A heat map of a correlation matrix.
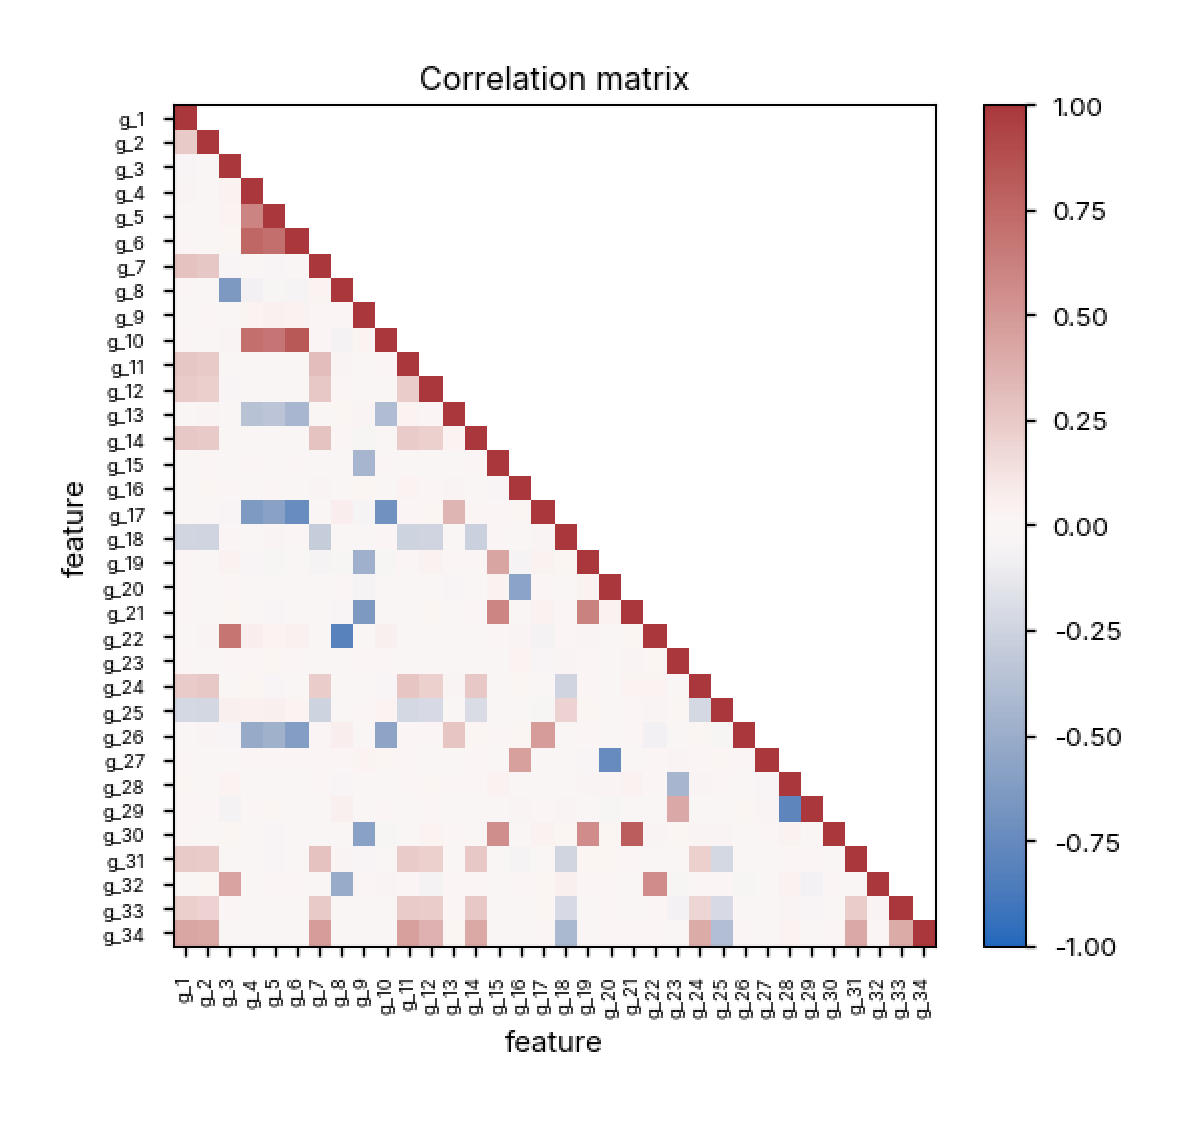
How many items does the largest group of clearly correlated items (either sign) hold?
12
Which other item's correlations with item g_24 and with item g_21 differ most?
g_30
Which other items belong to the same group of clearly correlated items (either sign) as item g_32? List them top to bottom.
g_3, g_8, g_22
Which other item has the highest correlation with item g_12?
g_34
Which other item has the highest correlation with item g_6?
g_10
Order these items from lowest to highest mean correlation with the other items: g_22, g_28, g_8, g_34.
g_8, g_28, g_22, g_34
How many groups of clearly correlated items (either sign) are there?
6
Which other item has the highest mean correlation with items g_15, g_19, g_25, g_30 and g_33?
g_21
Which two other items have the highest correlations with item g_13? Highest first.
g_17, g_26
